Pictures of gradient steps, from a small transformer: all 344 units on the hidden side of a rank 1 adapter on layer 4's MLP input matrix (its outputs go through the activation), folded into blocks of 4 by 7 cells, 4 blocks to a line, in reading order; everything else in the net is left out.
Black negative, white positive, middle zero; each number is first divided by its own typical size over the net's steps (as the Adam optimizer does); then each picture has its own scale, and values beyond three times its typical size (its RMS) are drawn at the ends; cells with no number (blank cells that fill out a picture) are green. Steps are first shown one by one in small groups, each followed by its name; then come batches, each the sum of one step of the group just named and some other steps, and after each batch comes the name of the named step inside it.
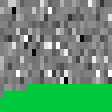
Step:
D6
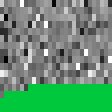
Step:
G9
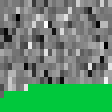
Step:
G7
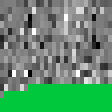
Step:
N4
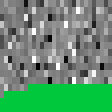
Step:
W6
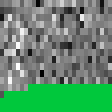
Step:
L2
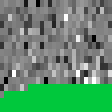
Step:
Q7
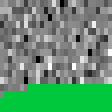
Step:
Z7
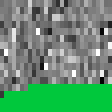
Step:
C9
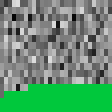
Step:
W6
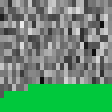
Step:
W6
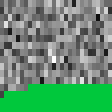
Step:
W6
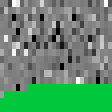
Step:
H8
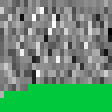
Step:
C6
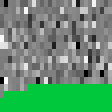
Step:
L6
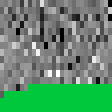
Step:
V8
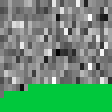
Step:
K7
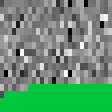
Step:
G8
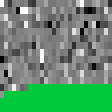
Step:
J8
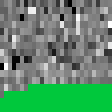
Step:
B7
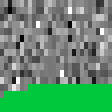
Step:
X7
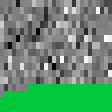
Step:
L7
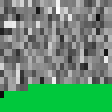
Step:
K7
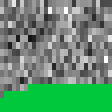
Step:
L7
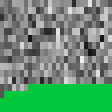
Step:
X7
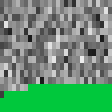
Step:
G8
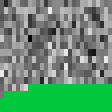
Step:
L6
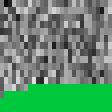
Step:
L6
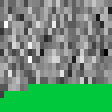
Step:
C6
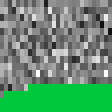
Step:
C6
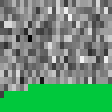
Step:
L7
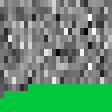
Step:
K7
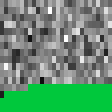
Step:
B7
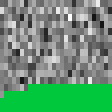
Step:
C6
